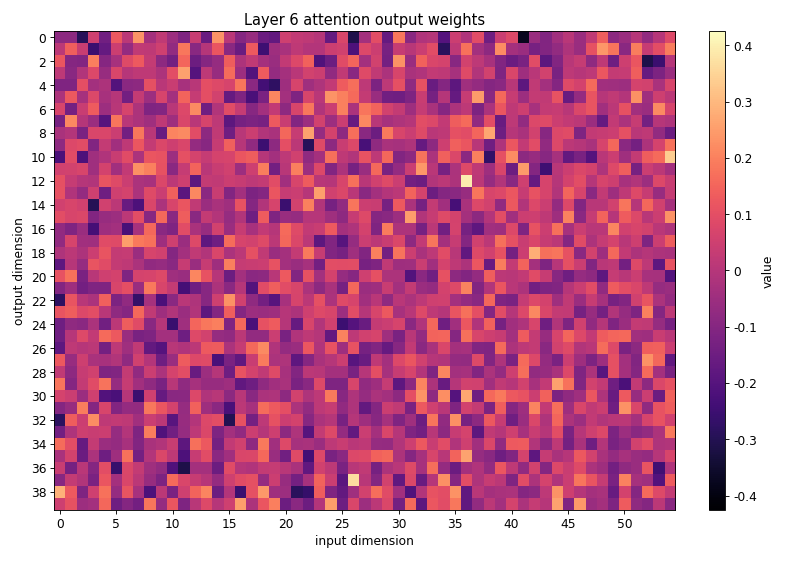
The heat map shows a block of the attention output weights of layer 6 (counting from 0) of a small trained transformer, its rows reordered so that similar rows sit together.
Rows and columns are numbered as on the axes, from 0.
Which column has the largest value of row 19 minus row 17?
25
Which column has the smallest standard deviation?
47
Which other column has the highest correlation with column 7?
20
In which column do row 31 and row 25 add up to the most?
50
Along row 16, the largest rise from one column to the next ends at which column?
29
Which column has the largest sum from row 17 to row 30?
41
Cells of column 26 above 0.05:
16
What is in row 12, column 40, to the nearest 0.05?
-0.1
